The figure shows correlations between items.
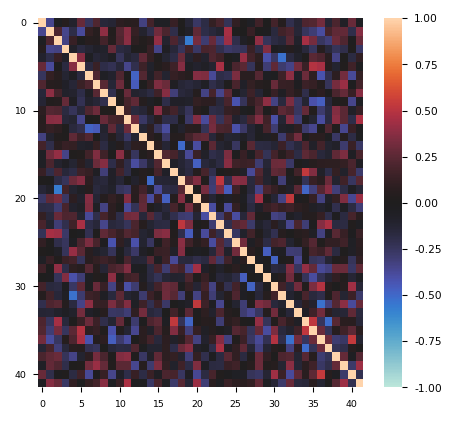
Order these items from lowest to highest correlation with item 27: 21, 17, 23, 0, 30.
30, 17, 23, 21, 0
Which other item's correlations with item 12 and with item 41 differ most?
39
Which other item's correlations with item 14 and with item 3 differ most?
29
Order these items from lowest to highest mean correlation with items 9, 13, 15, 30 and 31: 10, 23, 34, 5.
23, 5, 34, 10
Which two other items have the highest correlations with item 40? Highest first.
36, 30
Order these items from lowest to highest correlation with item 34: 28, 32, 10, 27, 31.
27, 32, 31, 10, 28
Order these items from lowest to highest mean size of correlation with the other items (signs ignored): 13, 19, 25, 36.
13, 25, 19, 36
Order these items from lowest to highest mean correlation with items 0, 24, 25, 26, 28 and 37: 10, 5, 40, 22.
22, 40, 10, 5
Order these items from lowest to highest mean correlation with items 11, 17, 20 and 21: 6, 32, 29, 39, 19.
19, 29, 39, 6, 32
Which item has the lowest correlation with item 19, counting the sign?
2
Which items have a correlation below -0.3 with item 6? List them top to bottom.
12, 22, 36, 40
